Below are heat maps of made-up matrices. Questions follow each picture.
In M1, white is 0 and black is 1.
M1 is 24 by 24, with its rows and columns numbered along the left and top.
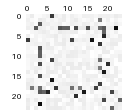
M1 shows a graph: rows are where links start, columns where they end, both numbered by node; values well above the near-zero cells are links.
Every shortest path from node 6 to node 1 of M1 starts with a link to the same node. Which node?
node 11
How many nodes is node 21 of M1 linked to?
2
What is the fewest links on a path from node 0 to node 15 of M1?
5
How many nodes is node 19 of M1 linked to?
5
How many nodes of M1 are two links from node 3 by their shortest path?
10
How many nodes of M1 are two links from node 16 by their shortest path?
2
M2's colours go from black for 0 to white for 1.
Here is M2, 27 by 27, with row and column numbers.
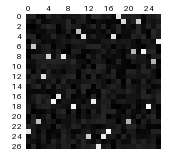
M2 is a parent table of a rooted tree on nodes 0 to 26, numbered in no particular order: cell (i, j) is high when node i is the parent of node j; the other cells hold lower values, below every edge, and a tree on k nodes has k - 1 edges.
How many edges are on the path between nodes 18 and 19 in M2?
6
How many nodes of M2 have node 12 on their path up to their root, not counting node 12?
2
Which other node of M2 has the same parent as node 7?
4
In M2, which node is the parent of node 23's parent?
8
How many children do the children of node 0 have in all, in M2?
2
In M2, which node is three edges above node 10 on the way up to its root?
24
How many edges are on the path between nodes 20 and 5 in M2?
6
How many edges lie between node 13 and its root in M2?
3
